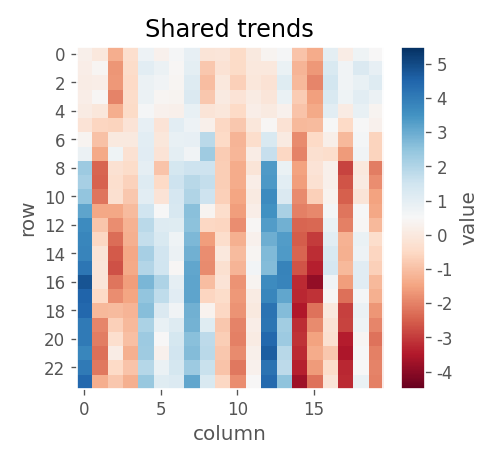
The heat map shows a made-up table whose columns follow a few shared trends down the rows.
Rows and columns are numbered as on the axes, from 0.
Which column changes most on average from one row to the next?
8
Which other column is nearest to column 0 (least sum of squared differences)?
12
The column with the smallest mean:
14
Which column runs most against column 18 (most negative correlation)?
6
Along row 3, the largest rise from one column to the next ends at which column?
16
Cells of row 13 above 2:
4
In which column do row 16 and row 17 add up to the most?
0
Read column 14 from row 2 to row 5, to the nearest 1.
-1 -1 -1 -1
